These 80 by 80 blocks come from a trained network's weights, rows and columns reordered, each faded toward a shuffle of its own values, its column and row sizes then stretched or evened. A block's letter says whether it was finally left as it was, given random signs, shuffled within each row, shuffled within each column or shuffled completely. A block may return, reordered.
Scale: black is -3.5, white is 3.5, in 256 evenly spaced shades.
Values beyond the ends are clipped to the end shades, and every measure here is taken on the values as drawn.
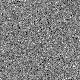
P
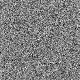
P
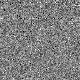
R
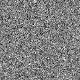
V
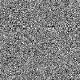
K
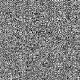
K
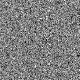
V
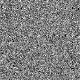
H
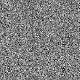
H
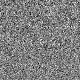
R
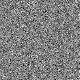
V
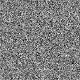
H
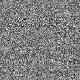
K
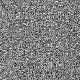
K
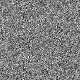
V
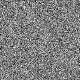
V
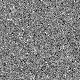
P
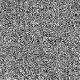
K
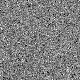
P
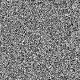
V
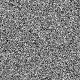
P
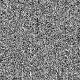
V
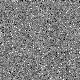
P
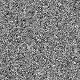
V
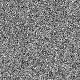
P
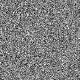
H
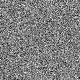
P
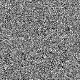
H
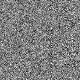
H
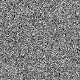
V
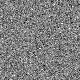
P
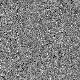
V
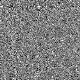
H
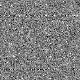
H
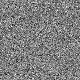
R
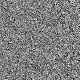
V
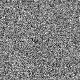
R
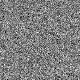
V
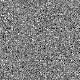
H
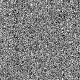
V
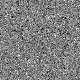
V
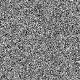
V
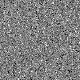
V
